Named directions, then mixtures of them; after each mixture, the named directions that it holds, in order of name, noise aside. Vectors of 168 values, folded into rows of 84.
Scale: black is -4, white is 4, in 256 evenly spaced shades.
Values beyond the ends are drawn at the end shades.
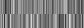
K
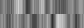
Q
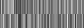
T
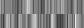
Q, T.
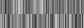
K, Q.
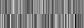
K, Q, T.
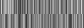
K, T.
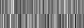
K, T.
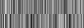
K.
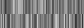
K, Q.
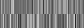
K, T.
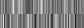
K, Q, T.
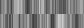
Q.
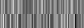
K, Q, T.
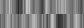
Q.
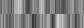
Q.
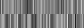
Q, T.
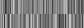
K.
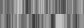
Q.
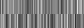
Q, T.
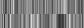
K, Q.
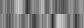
Q.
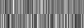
K, Q, T.
